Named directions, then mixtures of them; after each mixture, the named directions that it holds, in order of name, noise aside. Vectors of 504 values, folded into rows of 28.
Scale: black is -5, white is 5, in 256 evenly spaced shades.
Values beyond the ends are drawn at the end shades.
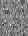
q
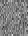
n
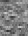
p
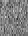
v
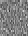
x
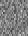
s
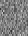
s.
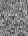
n, p, x.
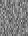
s, v.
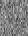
s, v.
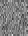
n.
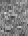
p, v.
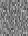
s, x.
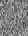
n, s.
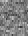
n, p.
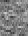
p.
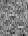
p, q, x.
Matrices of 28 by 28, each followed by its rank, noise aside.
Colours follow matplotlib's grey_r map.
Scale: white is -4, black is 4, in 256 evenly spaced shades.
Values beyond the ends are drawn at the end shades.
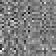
four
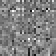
four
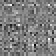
five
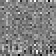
four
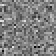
six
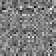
five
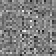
five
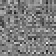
six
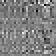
four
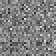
seven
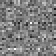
four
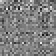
five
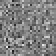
six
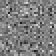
four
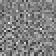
six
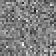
seven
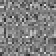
six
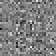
six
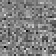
six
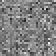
seven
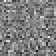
seven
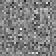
seven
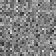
seven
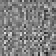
five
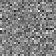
six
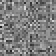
five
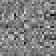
four
